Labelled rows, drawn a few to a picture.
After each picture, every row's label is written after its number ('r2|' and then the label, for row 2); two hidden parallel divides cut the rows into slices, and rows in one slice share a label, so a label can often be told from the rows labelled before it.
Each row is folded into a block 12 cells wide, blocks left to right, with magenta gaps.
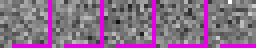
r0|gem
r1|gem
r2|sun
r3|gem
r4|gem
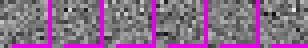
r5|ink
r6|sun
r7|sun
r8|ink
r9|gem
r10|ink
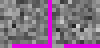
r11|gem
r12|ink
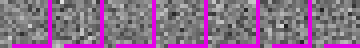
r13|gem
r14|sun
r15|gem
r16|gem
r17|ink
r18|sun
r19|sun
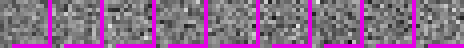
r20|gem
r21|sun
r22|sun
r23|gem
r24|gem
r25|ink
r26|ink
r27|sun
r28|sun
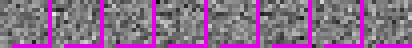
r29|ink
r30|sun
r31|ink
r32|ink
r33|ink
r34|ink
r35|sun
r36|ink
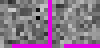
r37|ink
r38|sun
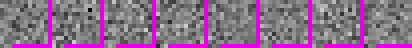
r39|gem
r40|ink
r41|sun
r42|sun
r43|gem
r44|gem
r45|ink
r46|gem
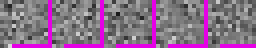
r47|sun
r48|ink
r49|ink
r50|gem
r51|sun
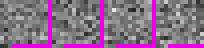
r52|gem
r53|sun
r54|ink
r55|sun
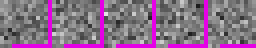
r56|gem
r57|sun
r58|sun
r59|sun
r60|ink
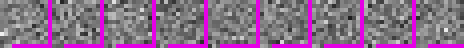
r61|sun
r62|ink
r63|sun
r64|sun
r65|gem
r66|ink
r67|ink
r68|sun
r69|sun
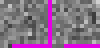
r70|gem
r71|gem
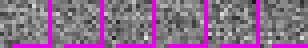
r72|ink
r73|gem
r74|sun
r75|gem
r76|sun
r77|sun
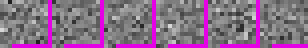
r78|ink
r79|gem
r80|gem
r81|gem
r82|ink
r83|gem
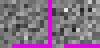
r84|gem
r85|ink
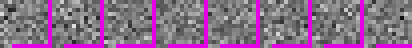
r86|sun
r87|sun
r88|sun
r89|gem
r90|gem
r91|sun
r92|ink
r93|ink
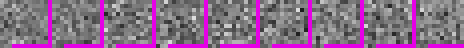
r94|gem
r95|gem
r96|ink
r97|sun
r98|sun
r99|sun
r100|sun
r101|ink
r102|ink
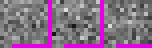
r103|gem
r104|ink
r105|gem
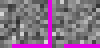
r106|sun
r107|sun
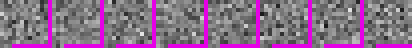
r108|sun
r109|gem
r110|ink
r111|ink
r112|gem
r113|ink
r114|sun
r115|ink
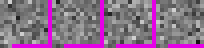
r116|sun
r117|gem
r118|ink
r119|gem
